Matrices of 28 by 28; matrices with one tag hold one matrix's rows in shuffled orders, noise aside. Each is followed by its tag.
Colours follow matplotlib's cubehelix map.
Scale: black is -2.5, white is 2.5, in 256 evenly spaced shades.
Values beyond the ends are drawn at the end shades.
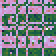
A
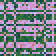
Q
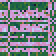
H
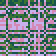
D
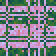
D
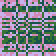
A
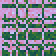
A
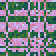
D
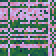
H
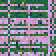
H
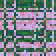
Q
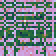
Q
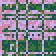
A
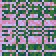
A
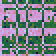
A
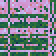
H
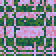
Q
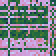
H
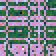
D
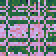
D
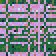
D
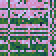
H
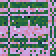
H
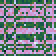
Q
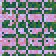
A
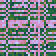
D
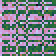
A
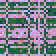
D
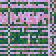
H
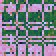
A
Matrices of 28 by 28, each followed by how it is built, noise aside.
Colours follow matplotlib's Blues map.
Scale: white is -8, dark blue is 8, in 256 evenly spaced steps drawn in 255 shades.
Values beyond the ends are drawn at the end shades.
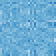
low rank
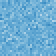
noise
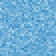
noise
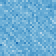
Toeplitz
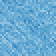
Toeplitz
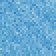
Toeplitz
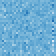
uneven columns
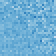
upper triangular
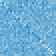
diagonal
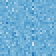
uneven columns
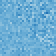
upper triangular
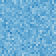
noise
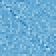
diagonal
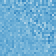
upper triangular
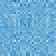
low rank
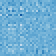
low rank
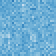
low rank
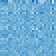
low rank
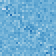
banded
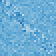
banded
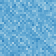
Toeplitz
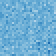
uneven columns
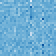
uneven columns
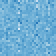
uneven columns
